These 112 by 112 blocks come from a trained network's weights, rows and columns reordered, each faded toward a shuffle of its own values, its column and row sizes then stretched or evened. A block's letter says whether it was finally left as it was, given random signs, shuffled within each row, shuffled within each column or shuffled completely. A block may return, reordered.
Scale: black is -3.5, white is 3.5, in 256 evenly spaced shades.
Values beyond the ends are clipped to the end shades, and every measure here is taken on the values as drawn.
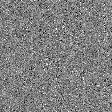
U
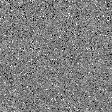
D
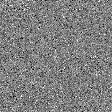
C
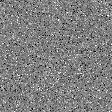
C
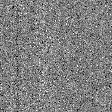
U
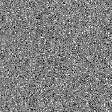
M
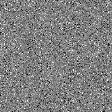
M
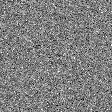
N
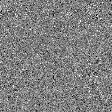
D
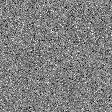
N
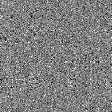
M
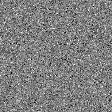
C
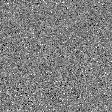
C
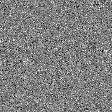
C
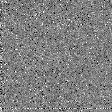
M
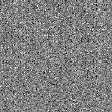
M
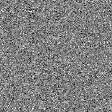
D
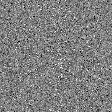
U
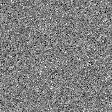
U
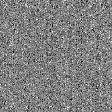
M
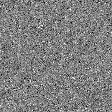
C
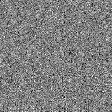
M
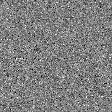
C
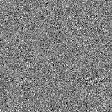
M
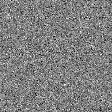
C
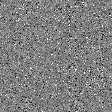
U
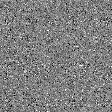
D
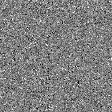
D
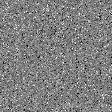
U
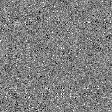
M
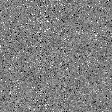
U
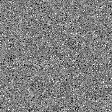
D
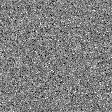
N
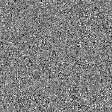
D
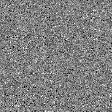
D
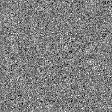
M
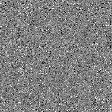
M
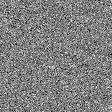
N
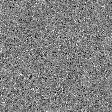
C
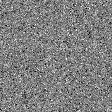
N
